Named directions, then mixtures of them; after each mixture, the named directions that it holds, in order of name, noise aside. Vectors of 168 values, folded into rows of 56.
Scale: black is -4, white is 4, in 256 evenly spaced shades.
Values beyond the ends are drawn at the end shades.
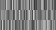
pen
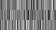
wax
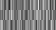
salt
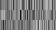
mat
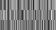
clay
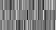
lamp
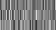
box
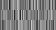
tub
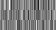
clay, salt, tub.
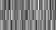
salt.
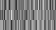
salt.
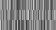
tub, wax.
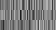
mat.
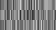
mat, wax.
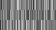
tub, wax.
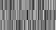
lamp.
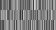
clay, tub.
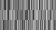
clay, mat, salt.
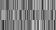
mat, pen.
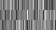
lamp.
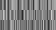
clay.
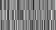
box, clay.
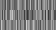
salt, wax.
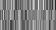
box, lamp, salt.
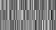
clay.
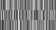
box, lamp, tub.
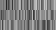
pen.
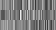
mat.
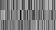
mat.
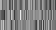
clay, mat, salt.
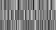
clay.
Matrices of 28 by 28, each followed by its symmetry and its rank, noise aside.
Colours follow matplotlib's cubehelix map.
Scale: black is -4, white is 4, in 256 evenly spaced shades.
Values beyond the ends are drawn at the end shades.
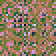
symmetric, rank three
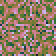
antisymmetric, rank four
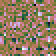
antisymmetric, rank four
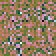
antisymmetric, rank four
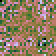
symmetric, rank three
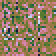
no symmetry, rank three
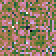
symmetric, rank four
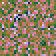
symmetric, rank four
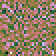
no symmetry, rank four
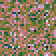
no symmetry, rank five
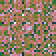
symmetric, rank five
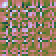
symmetric, rank three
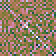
symmetric, rank five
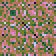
symmetric, rank four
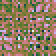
no symmetry, rank three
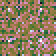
symmetric, rank four
